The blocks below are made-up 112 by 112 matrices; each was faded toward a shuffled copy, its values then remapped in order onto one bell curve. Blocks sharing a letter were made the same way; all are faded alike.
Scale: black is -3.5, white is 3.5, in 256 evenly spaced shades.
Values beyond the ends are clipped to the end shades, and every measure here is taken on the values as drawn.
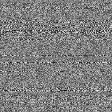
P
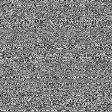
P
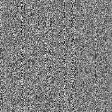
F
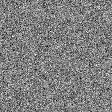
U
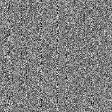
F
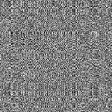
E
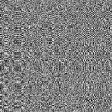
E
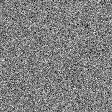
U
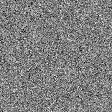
U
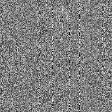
F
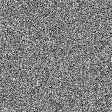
U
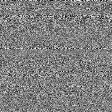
P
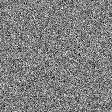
U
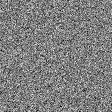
U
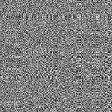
E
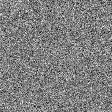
U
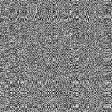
E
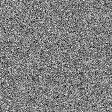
U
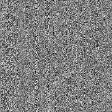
F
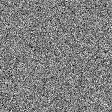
U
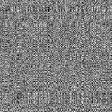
E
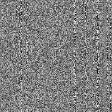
F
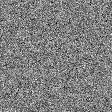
U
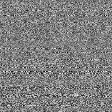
P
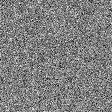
U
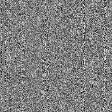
F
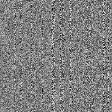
F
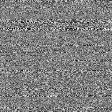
P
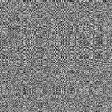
E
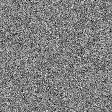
U
